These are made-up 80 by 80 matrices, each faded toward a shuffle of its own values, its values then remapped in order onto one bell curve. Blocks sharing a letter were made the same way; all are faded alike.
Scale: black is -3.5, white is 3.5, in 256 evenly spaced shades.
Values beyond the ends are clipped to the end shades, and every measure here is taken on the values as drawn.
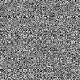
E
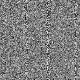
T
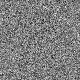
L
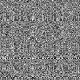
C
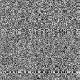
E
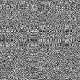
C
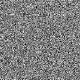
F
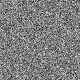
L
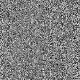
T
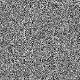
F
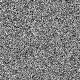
L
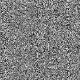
T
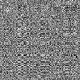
C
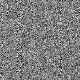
T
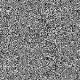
F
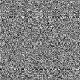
E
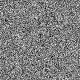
L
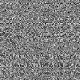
E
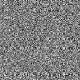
E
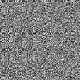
C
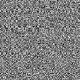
E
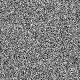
L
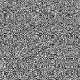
E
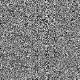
F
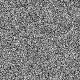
L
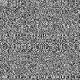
C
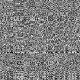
C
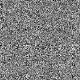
F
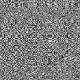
E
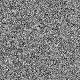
L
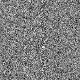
T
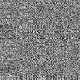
E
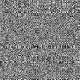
C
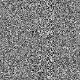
F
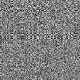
E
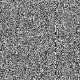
T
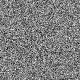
L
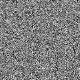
T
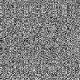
C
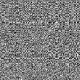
E
